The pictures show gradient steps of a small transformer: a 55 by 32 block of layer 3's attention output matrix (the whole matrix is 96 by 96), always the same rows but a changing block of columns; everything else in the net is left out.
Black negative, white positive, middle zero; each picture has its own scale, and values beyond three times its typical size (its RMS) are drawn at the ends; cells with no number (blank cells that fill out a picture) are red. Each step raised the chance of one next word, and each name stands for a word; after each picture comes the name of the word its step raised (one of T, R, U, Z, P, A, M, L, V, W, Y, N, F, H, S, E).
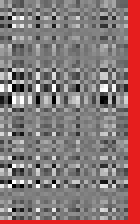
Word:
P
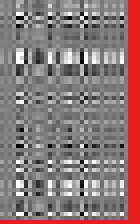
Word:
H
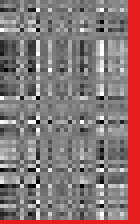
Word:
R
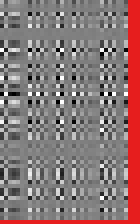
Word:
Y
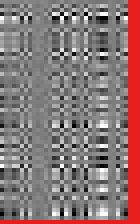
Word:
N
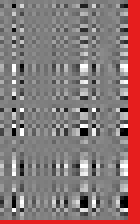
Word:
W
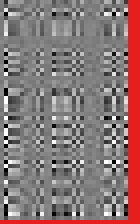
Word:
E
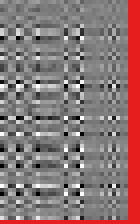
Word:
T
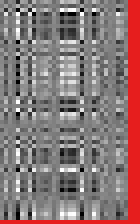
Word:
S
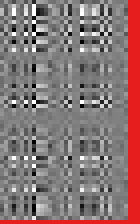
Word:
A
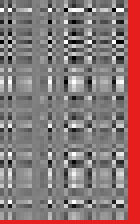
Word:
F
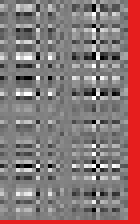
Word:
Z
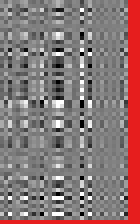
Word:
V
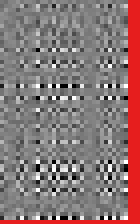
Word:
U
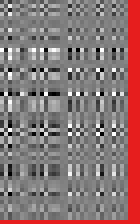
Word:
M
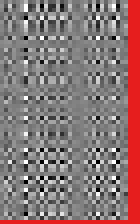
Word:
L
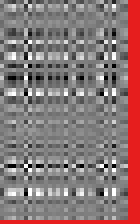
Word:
Z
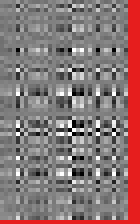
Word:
M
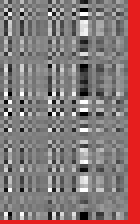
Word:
S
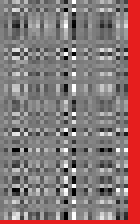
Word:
S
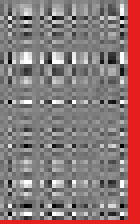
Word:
H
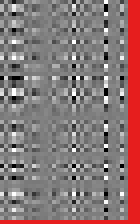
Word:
Z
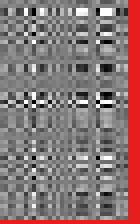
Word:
A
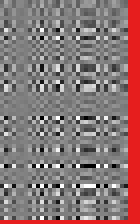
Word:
T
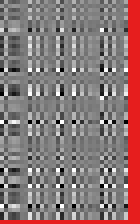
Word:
R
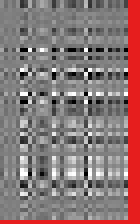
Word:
M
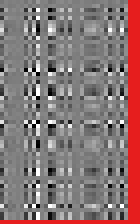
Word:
R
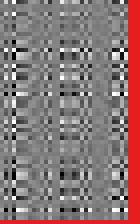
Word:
Y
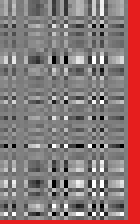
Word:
H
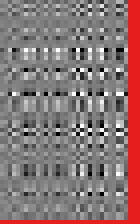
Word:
M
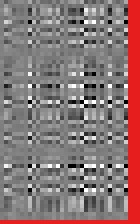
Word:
A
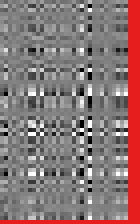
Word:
M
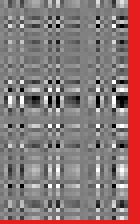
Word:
P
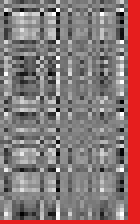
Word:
S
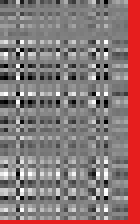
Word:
Y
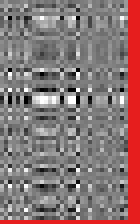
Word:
P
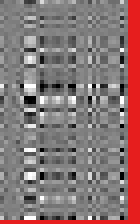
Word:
U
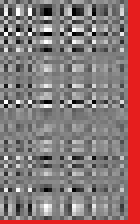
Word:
A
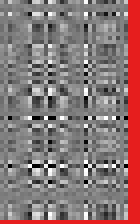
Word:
E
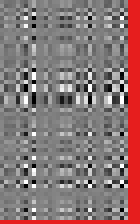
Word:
P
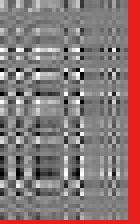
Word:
M
